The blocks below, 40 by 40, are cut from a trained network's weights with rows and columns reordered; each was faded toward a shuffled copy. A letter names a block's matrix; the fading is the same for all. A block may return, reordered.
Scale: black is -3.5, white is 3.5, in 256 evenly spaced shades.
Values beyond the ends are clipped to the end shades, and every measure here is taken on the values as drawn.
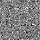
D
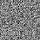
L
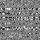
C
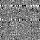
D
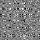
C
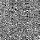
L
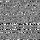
C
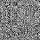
L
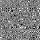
D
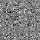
D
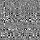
C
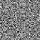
L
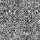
L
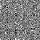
L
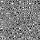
D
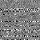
C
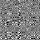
C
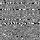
C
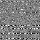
C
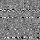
C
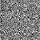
L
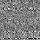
C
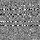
C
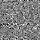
D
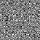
D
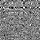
C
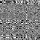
C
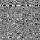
D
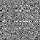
D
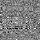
C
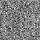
L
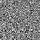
L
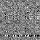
C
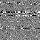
C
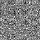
L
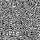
L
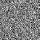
L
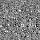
D
